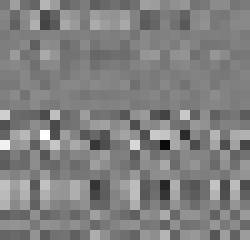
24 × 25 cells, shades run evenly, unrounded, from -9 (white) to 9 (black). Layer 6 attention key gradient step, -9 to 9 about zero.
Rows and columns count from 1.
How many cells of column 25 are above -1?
19
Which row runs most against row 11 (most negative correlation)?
5
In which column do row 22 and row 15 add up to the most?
17
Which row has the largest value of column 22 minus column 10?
24
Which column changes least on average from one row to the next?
21
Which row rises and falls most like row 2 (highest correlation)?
3
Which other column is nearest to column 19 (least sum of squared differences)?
15
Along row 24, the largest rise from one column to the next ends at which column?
18
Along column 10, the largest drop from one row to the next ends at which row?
16
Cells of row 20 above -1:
12
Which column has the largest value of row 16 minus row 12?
1
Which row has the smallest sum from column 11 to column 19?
14
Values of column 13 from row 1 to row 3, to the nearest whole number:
2 -2 -3
